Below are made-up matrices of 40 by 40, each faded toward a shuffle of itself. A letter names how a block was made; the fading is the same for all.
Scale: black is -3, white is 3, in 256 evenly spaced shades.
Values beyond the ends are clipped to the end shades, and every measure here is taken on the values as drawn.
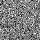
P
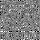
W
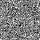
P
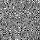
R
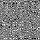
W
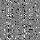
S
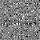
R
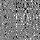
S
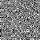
R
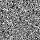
P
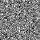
P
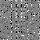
S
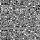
R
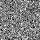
P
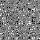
W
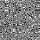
R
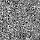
P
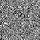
R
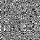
R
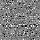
W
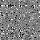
W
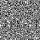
R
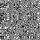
W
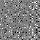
S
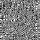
R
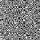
R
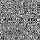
R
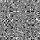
W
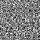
R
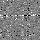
W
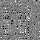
S
